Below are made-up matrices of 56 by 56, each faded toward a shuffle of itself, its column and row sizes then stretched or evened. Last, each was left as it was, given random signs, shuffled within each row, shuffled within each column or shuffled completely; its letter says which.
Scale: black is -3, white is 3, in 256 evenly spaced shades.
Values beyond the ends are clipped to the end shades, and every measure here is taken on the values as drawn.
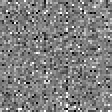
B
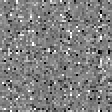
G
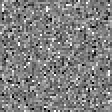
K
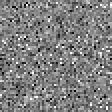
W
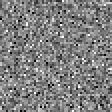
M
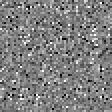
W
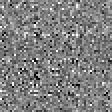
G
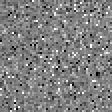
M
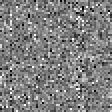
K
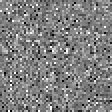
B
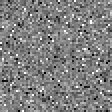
M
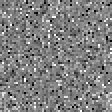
M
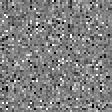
B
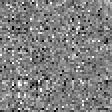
B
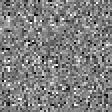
B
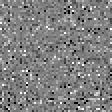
B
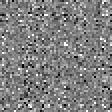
B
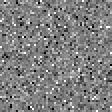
M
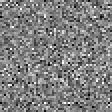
W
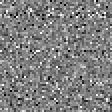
W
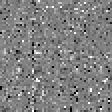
B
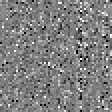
K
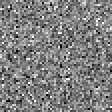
K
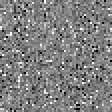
K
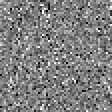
K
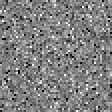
M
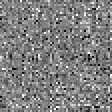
B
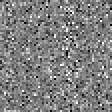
K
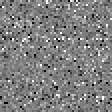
W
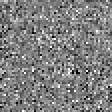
G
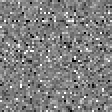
W
